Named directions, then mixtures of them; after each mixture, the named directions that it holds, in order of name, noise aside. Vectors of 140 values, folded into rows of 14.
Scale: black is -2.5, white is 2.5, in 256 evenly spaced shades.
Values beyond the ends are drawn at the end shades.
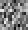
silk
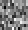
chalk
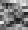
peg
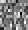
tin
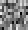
peg, tin.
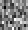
chalk.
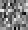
chalk, silk.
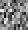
silk.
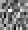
silk, tin.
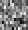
chalk.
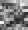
peg.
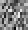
silk, tin.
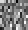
tin.
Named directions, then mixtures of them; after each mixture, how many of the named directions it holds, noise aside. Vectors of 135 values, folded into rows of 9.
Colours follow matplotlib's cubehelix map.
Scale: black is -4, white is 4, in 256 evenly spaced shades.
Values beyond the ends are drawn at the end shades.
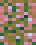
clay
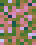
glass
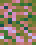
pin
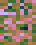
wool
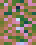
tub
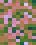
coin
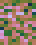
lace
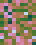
two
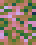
one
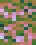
three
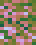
one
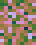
two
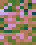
two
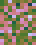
one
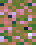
four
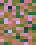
four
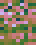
three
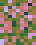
one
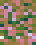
two
